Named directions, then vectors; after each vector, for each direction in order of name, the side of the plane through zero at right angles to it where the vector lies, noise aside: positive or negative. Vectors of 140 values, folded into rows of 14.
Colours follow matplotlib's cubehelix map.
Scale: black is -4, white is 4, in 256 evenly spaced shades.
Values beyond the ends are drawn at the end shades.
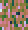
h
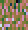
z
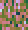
positive, negative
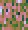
positive, negative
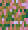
negative, negative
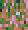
negative, positive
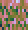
negative, negative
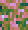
negative, negative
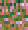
negative, positive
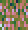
positive, positive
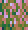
negative, negative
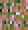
negative, positive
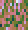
positive, negative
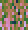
positive, positive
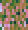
positive, positive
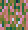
negative, positive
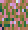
negative, negative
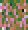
positive, positive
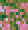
positive, positive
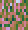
positive, negative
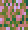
positive, negative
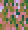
positive, negative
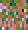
positive, positive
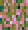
negative, positive
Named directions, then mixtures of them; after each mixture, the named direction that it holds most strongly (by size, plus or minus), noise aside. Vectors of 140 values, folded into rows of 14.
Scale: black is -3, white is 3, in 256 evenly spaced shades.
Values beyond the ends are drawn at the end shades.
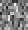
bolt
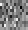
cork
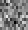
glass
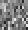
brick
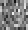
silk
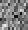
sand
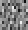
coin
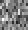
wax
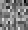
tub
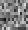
silk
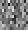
coin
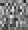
cork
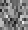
glass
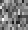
wax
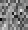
sand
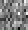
tub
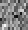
sand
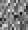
sand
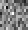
tub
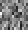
bolt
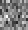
glass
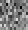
cork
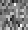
bolt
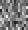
glass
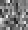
glass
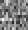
wax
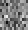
glass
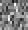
bolt
